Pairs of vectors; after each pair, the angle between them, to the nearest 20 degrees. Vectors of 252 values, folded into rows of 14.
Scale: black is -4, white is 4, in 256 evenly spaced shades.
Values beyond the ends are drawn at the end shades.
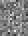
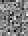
160 degrees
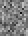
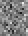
40 degrees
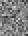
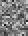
120 degrees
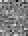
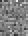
160 degrees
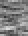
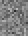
100 degrees
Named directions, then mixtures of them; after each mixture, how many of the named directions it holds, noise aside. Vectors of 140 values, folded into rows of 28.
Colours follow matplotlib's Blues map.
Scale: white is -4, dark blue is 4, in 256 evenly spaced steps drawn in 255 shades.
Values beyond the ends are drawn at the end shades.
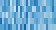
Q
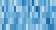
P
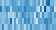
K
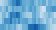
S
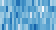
three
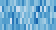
two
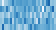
three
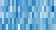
four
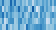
two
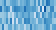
one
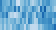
three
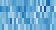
one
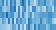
one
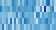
one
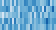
three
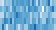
three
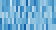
one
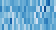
one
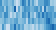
four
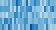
three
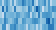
one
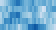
one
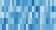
three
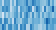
three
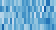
two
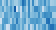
two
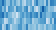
two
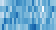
three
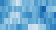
one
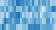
two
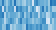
one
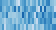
three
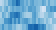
one
